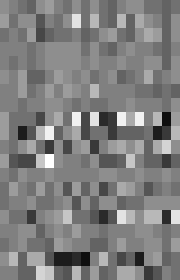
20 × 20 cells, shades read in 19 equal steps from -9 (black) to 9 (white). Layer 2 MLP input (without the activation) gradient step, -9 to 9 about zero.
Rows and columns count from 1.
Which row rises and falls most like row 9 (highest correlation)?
2
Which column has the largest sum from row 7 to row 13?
6
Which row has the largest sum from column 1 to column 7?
12
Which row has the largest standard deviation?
9
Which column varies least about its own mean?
1
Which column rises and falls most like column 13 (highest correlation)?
19
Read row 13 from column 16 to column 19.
1 0 0 1
